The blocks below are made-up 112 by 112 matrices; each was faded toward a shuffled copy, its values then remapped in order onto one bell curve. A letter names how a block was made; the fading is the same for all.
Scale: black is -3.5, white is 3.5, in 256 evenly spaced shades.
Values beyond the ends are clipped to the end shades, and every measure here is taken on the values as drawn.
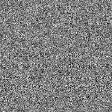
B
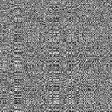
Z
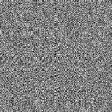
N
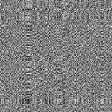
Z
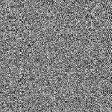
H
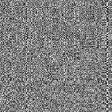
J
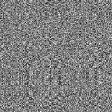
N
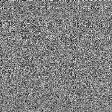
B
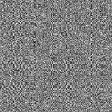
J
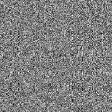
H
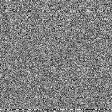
B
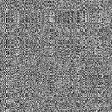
J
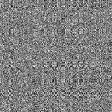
N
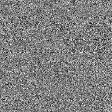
B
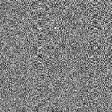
N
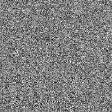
B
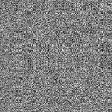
N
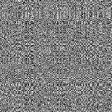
Z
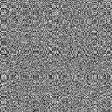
Z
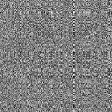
J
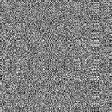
N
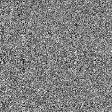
B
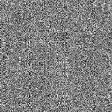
H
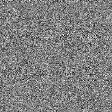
B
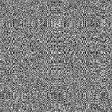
J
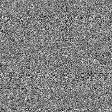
B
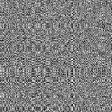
Z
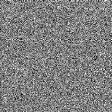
B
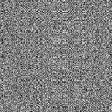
N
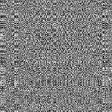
Z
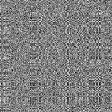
Z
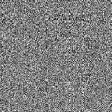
H
